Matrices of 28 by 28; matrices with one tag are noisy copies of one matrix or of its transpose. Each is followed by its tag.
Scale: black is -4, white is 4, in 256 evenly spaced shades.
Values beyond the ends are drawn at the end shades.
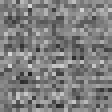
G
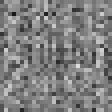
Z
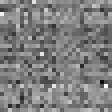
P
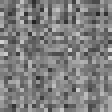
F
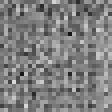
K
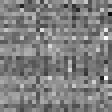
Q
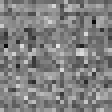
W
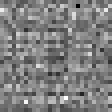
Z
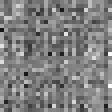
P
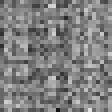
W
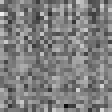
F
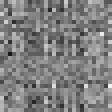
P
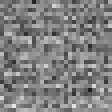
K
